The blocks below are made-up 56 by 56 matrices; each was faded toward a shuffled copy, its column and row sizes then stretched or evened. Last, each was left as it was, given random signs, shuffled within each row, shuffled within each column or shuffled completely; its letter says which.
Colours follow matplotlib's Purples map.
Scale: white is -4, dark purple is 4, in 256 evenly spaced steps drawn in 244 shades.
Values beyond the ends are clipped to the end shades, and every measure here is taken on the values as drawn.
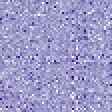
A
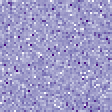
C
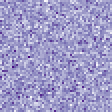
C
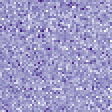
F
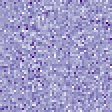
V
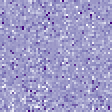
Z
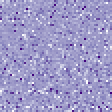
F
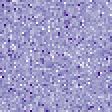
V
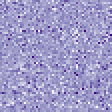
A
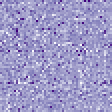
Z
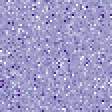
V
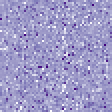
V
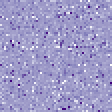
Z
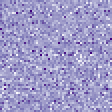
F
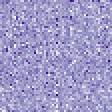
Z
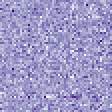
Z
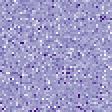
F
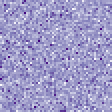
C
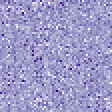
V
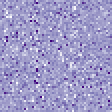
V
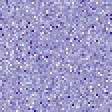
C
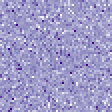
C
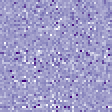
A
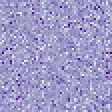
V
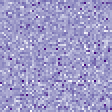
A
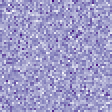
C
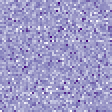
F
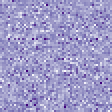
A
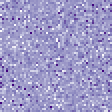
V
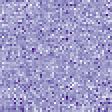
A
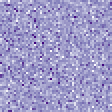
V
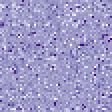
Z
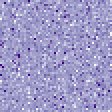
V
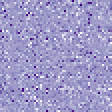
A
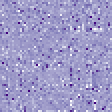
A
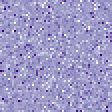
C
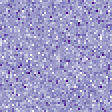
C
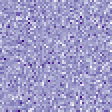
A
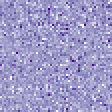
A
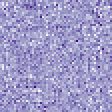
A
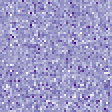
Z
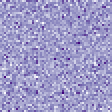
A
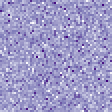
C
